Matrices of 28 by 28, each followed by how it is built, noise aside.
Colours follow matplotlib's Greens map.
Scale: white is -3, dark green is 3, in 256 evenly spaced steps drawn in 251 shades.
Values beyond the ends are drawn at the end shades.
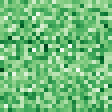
repeating columns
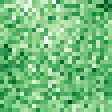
smooth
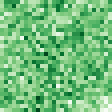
smooth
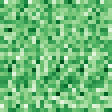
repeating columns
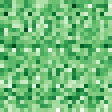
repeating columns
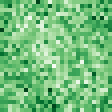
smooth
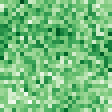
smooth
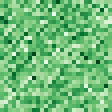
Hankel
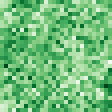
smooth
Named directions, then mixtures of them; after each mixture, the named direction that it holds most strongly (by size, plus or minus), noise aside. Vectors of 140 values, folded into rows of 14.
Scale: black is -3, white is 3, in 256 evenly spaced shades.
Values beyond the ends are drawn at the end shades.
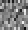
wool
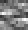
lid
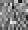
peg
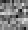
lid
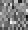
peg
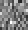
peg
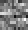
lid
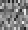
wool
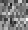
peg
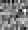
wool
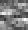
lid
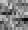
lid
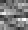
lid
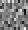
wool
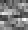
lid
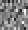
wool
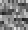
lid
